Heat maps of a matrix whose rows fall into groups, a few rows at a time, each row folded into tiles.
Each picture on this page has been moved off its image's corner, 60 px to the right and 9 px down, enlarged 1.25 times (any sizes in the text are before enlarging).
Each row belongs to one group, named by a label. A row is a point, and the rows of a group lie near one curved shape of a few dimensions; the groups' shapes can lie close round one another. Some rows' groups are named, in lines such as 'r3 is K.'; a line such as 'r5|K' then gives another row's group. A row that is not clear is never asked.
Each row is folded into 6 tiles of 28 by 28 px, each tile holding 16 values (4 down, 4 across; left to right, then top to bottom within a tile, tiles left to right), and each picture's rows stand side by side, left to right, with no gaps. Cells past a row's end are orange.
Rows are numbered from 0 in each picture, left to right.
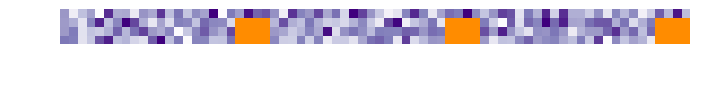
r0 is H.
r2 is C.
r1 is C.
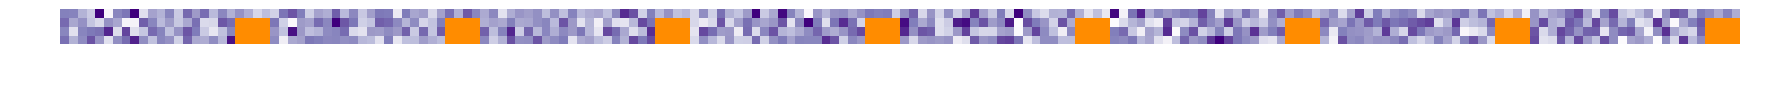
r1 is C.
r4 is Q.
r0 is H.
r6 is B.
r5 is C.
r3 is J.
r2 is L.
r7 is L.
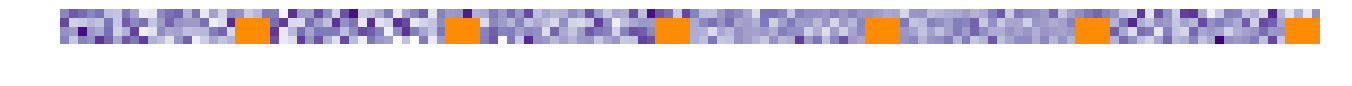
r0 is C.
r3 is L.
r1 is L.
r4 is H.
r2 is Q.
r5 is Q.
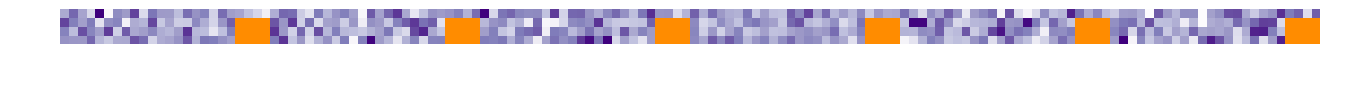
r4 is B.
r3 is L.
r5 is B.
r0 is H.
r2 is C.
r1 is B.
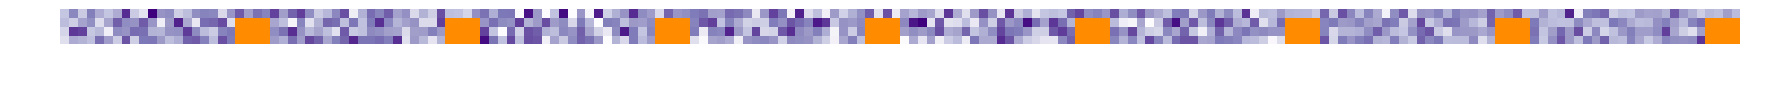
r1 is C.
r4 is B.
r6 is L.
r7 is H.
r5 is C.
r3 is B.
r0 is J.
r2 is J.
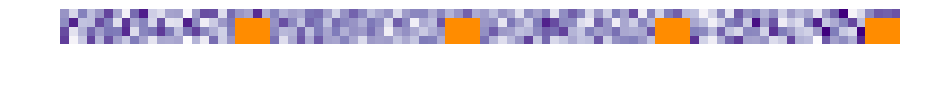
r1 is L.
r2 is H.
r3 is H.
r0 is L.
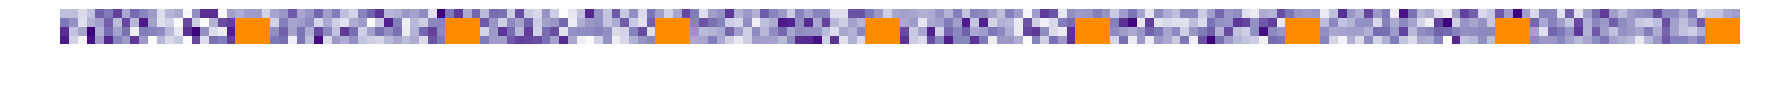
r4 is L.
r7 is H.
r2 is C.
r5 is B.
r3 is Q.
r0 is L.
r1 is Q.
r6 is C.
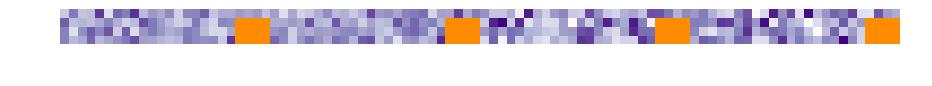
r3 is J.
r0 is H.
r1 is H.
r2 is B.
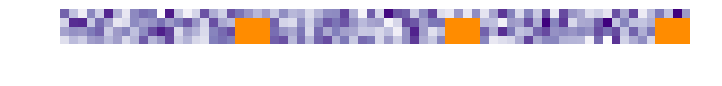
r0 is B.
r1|B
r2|C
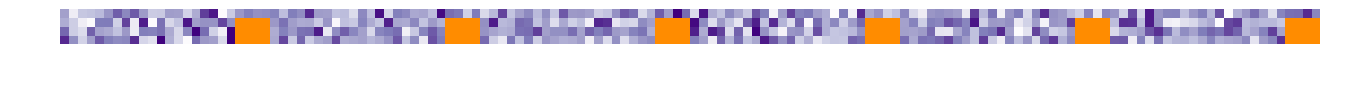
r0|H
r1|Q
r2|C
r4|B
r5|C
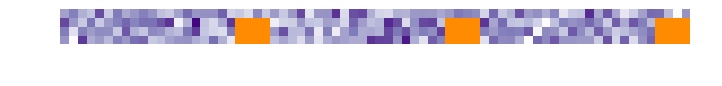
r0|B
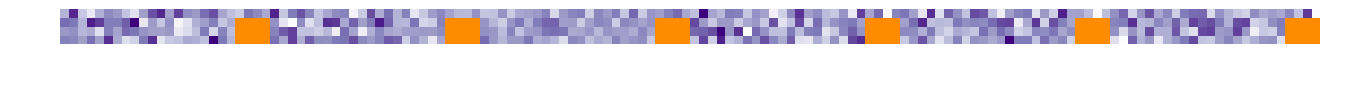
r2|H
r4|Q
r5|B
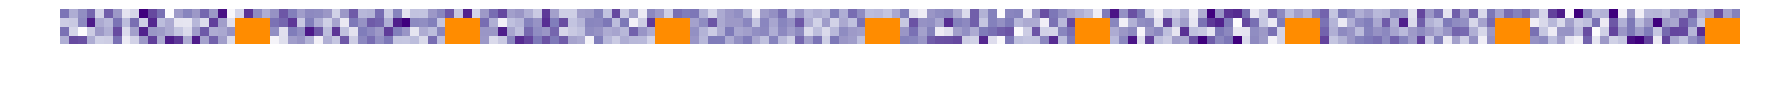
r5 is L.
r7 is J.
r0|J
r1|B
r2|C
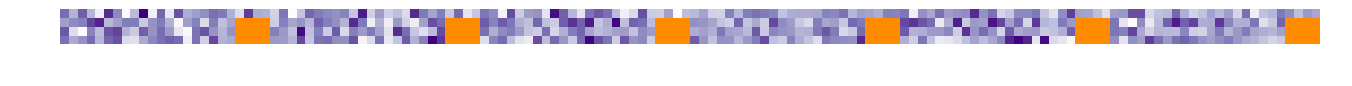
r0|J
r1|L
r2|Q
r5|C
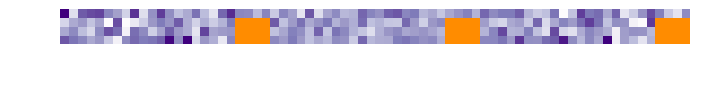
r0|C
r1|H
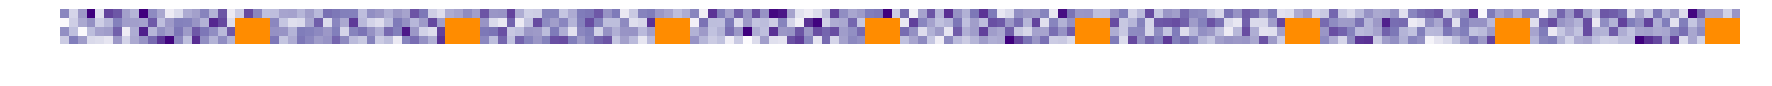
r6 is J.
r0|J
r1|H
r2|C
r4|Q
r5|B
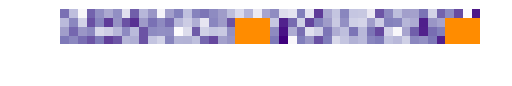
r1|B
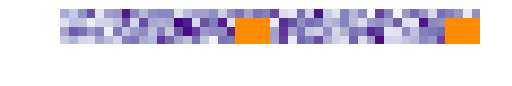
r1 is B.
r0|J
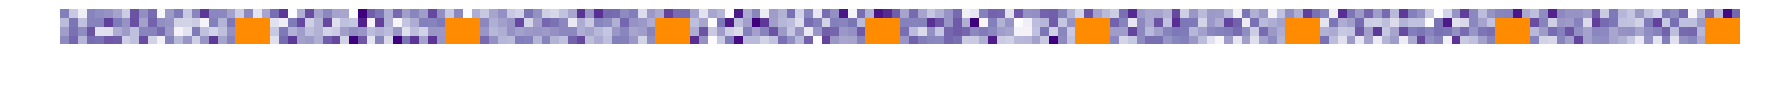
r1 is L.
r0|B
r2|H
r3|H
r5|C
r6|C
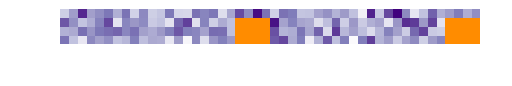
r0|C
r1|B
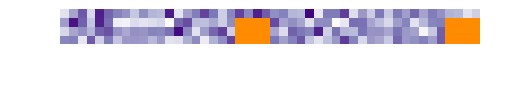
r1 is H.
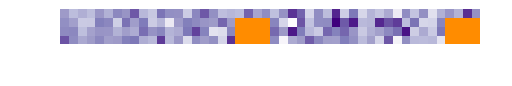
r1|C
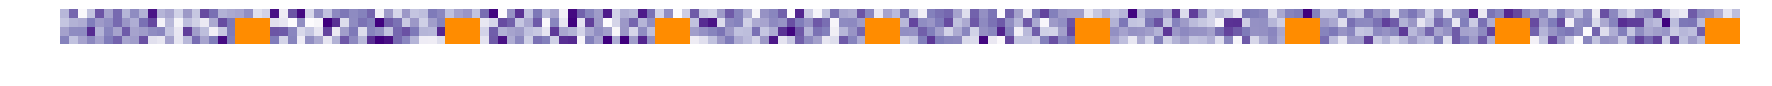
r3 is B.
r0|L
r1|C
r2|L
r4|B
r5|C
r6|H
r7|Q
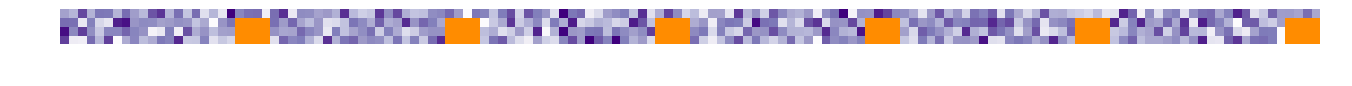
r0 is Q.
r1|Q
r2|J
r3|H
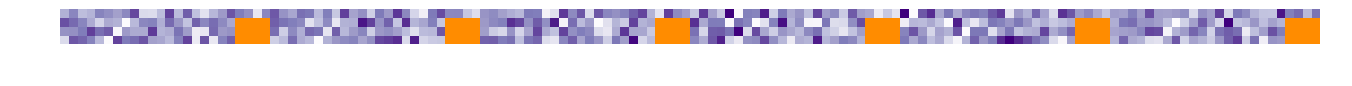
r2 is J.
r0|Q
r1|Q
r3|H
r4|C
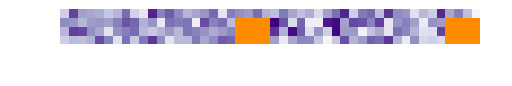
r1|Q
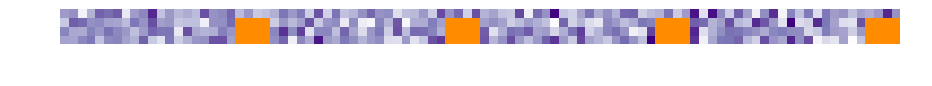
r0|L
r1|Q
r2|H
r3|L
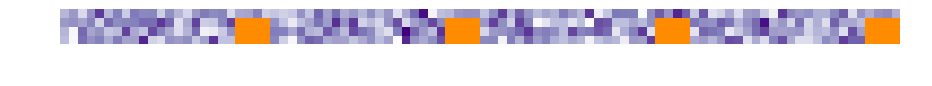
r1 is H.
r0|B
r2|C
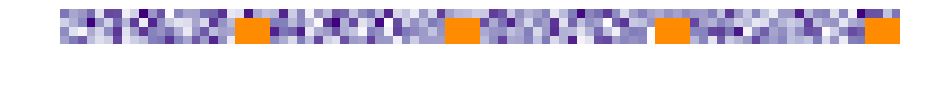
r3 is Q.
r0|J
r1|Q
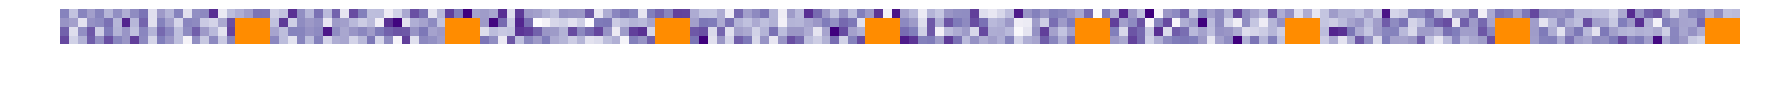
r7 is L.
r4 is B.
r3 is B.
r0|L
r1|C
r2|C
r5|H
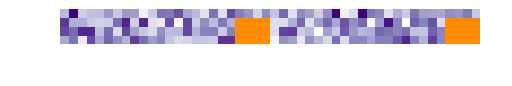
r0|Q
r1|J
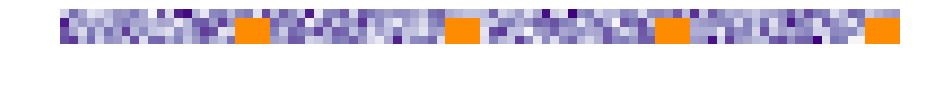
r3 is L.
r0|B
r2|J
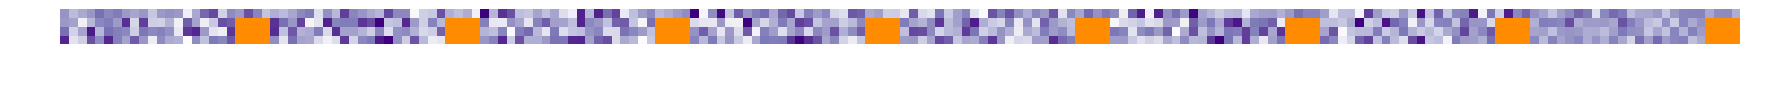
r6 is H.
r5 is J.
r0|L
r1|Q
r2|L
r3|C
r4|J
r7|L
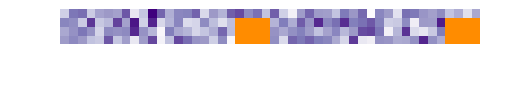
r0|H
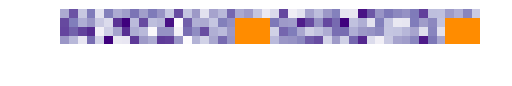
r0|Q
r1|J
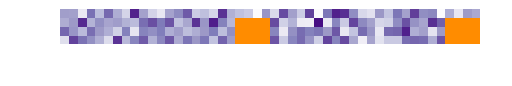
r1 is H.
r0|Q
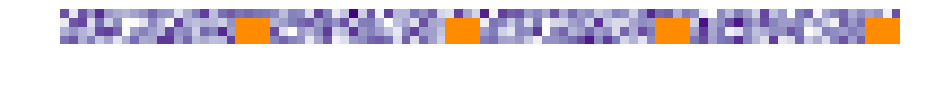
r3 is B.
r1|J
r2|C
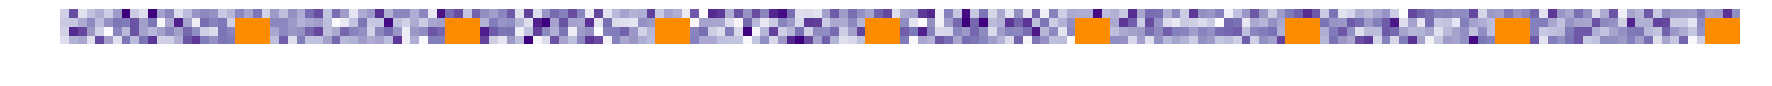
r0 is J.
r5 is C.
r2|Q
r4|C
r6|J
